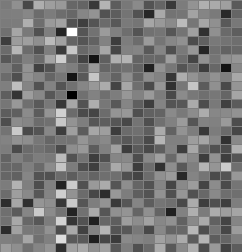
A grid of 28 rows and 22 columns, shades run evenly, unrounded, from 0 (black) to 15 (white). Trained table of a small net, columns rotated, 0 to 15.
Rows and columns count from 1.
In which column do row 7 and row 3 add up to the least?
9
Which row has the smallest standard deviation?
20
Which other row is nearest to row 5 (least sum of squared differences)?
3
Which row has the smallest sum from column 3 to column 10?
25
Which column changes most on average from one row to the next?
6
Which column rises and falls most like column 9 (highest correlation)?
18
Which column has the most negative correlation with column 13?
11
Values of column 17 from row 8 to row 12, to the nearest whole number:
5 10 7 8 5
